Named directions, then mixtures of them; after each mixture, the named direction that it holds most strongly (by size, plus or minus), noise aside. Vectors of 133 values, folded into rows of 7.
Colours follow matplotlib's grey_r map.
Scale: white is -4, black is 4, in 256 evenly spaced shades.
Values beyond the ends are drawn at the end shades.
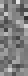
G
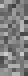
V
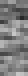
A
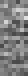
A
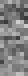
A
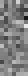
G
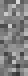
V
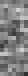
A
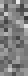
G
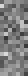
V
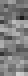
A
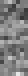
A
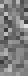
G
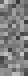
V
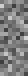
V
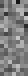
G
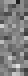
V
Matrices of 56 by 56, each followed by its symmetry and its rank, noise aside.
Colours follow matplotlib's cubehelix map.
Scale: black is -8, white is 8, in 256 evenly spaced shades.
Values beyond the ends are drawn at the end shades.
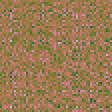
no symmetry, rank seven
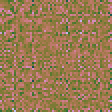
antisymmetric, rank six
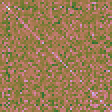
symmetric, rank six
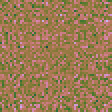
symmetric, rank five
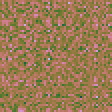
no symmetry, rank seven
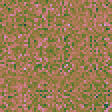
symmetric, rank six
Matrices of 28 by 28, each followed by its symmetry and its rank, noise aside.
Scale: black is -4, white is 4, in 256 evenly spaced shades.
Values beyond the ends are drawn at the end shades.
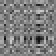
symmetric, rank two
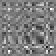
symmetric, rank three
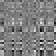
no symmetry, rank one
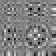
symmetric, rank two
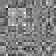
symmetric, rank three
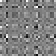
symmetric, rank two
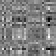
no symmetry, rank two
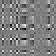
no symmetry, rank one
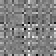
no symmetry, rank two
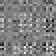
no symmetry, rank three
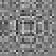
antisymmetric, rank two
